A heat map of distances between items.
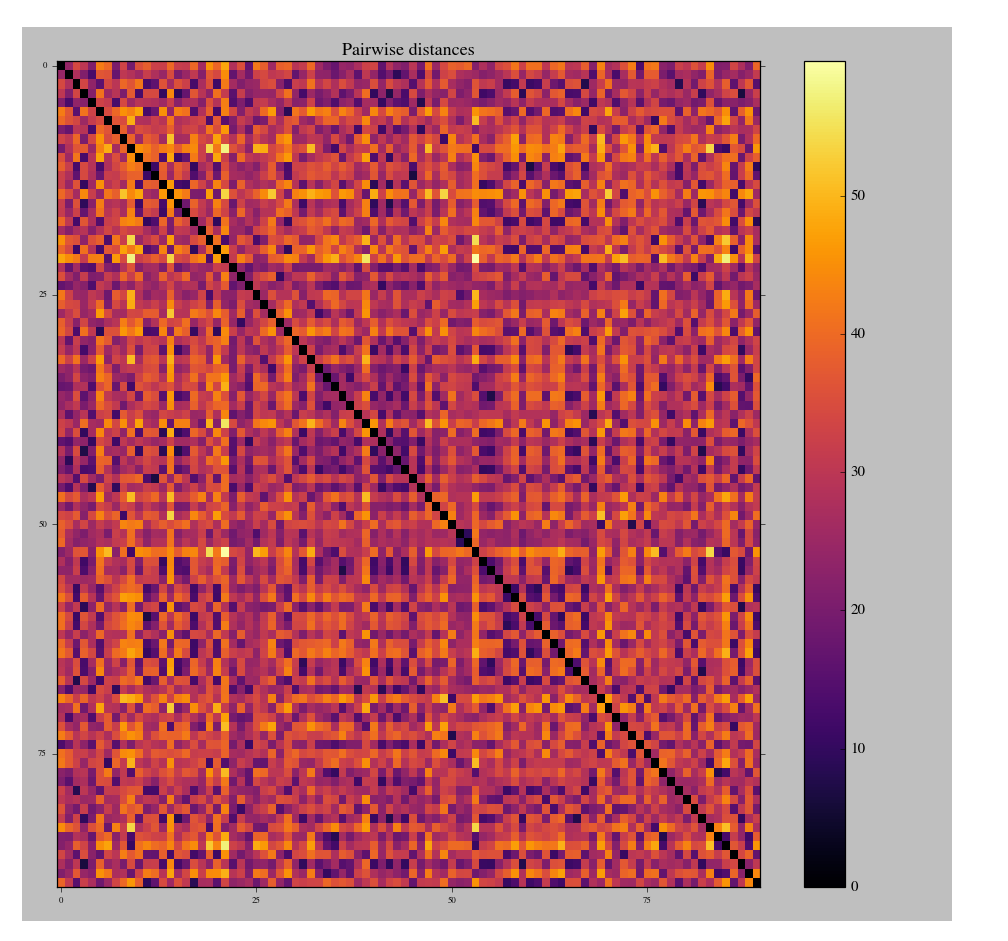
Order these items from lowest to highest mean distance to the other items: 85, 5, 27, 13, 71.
71, 13, 27, 5, 85
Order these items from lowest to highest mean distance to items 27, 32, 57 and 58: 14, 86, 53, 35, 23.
86, 23, 35, 14, 53
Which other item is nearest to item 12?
45
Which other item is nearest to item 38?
68
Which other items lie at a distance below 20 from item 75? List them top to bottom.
50, 69, 73
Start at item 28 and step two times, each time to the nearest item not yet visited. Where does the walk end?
81
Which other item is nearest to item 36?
55
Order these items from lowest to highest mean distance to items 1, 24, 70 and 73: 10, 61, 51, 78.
78, 51, 10, 61
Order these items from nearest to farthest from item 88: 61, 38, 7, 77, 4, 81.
77, 4, 7, 38, 81, 61
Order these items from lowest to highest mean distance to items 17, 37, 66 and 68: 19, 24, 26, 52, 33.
24, 33, 52, 26, 19
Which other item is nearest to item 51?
52
